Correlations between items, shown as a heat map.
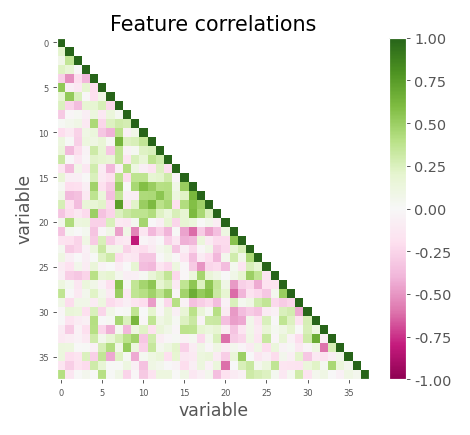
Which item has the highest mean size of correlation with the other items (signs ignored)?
16
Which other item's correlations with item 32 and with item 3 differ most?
4
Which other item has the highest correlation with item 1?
6
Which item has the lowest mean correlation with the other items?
21
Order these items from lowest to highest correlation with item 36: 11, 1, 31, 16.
1, 16, 11, 31
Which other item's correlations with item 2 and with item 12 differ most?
17
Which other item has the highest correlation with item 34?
8
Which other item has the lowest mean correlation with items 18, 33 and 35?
20
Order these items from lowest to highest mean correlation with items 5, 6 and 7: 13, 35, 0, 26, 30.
30, 35, 26, 13, 0
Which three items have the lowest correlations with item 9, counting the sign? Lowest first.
22, 21, 35
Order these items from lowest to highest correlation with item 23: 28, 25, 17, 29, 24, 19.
19, 28, 17, 29, 25, 24
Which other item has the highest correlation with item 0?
5
